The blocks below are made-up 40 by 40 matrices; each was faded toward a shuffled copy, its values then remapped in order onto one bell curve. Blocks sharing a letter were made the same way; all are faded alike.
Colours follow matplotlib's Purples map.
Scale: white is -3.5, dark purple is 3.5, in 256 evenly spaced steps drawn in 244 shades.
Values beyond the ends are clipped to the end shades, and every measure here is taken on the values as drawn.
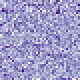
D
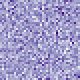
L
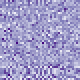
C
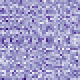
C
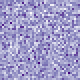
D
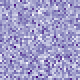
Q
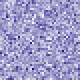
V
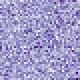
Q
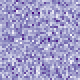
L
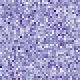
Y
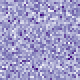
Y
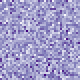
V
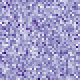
V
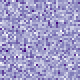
V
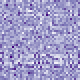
C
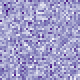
L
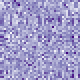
C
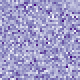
Y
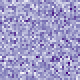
V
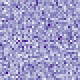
L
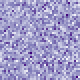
Q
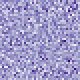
D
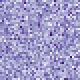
D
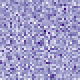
C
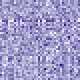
C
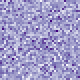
D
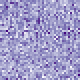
L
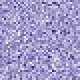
L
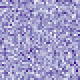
Y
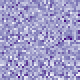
C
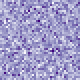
V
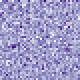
D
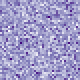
Y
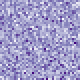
D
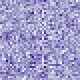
L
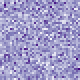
Q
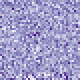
Q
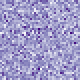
V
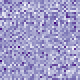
C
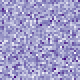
Y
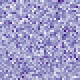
V
